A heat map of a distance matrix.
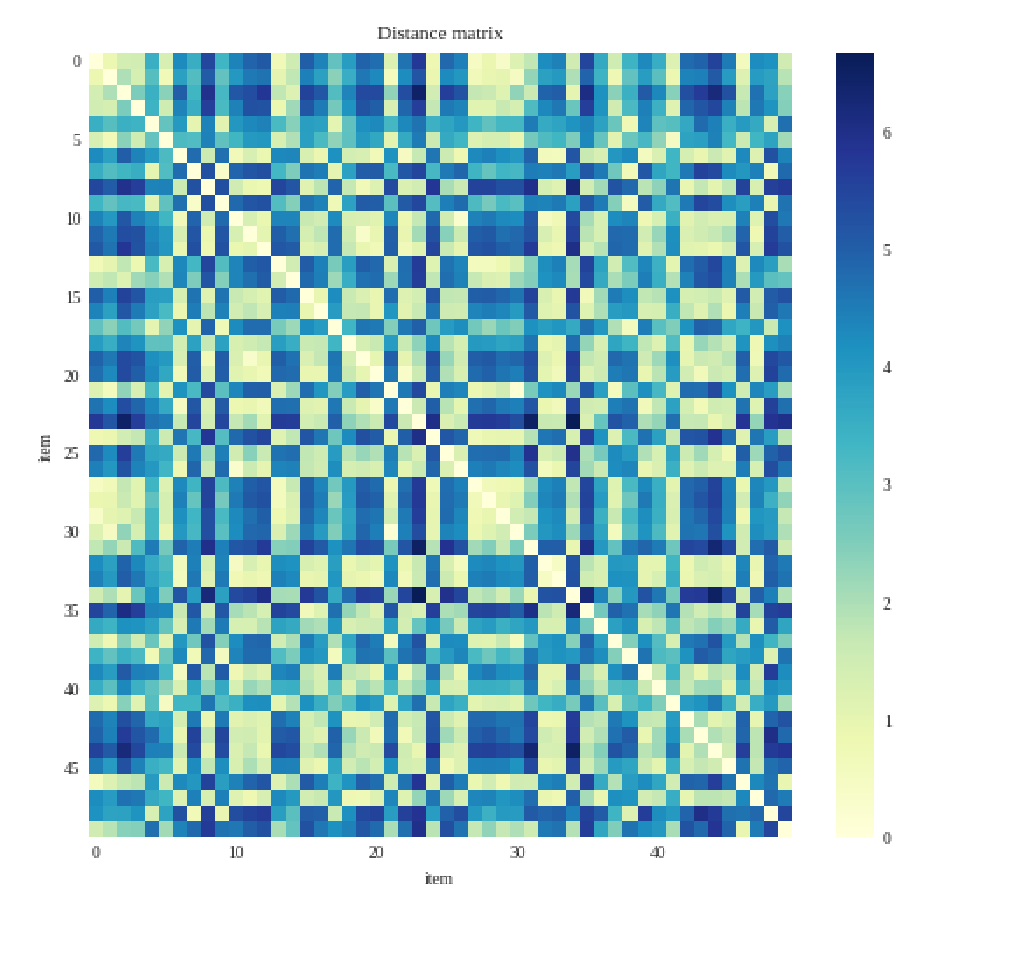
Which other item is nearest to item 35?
15
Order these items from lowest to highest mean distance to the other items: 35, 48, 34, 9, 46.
46, 35, 9, 34, 48
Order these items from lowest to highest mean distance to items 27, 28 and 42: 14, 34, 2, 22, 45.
14, 2, 34, 45, 22
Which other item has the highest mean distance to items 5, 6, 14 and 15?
48
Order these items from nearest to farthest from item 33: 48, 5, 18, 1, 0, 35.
18, 35, 5, 1, 0, 48
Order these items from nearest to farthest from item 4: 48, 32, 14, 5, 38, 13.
38, 48, 14, 5, 13, 32
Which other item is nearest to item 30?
21
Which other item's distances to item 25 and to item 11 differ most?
19
